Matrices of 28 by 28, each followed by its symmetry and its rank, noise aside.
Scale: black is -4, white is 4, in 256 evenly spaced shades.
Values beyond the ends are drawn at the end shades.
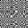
symmetric, rank three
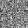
no symmetry, rank six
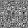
no symmetry, rank six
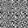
antisymmetric, rank six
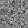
no symmetry, rank six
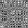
no symmetry, rank three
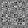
symmetric, rank three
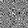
no symmetry, rank four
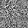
no symmetry, rank six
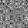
no symmetry, rank four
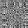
antisymmetric, rank four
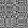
no symmetry, rank four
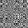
no symmetry, rank four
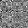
no symmetry, rank four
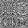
no symmetry, rank four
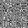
antisymmetric, rank six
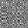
no symmetry, rank three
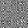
no symmetry, rank three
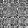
no symmetry, rank four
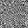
antisymmetric, rank six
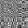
antisymmetric, rank four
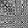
symmetric, rank three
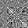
symmetric, rank three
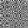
no symmetry, rank three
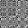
symmetric, rank three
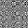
no symmetry, rank three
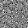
no symmetry, rank four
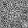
no symmetry, rank six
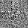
antisymmetric, rank six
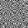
antisymmetric, rank four
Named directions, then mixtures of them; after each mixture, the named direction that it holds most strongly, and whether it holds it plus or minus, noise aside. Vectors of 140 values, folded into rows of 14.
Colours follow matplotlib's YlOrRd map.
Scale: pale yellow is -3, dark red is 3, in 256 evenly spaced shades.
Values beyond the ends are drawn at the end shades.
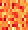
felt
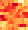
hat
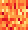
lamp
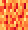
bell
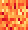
lamp, plus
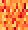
bell, plus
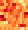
hat, plus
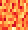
felt, plus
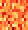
felt, minus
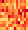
lamp, minus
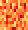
bell, plus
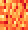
bell, plus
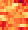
hat, minus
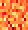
felt, minus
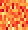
felt, plus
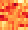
hat, plus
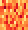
bell, plus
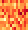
lamp, minus
